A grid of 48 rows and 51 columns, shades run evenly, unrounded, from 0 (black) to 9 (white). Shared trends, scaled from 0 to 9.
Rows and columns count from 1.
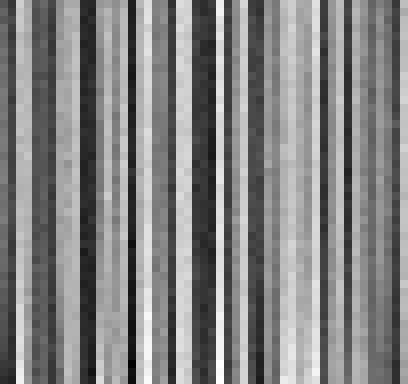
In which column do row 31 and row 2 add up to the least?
17
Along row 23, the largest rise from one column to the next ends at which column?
28
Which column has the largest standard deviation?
13
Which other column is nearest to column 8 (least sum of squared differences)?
48
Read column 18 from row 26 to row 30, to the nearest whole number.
6 6 6 6 6
